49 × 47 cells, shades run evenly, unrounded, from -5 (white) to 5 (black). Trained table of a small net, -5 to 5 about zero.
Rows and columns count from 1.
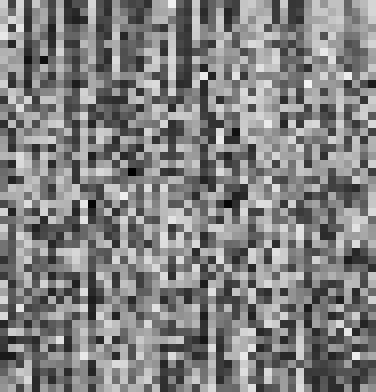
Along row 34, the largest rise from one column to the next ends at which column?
26
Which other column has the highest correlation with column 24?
4
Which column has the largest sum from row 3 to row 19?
10
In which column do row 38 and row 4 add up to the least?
1
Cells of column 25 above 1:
12
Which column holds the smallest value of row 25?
16
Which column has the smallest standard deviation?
8
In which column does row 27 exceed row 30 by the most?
38
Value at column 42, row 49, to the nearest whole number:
3
